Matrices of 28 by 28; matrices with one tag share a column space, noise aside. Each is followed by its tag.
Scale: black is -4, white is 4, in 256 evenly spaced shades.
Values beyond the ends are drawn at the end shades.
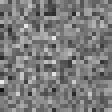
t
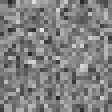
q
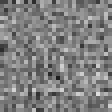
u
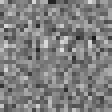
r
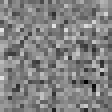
t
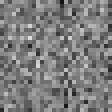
t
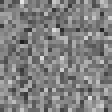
q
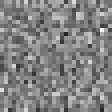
q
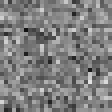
q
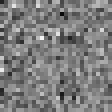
q
